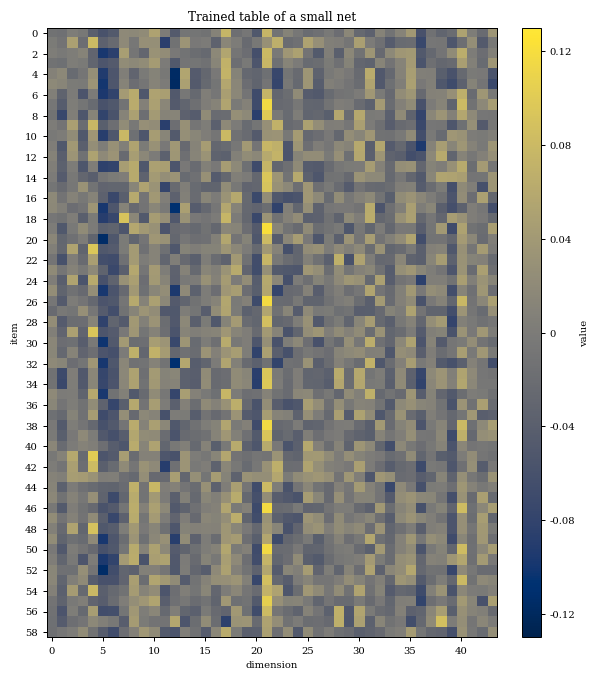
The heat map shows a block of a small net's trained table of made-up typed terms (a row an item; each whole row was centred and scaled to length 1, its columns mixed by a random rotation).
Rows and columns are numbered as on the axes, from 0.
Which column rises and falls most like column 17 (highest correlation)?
35
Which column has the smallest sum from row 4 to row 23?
5
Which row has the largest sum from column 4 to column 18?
11
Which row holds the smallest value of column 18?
43
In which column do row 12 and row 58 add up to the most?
21
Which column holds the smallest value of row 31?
20
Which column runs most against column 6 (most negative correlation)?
34
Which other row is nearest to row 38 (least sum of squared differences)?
50
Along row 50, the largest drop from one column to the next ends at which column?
22
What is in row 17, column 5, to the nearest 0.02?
-0.1
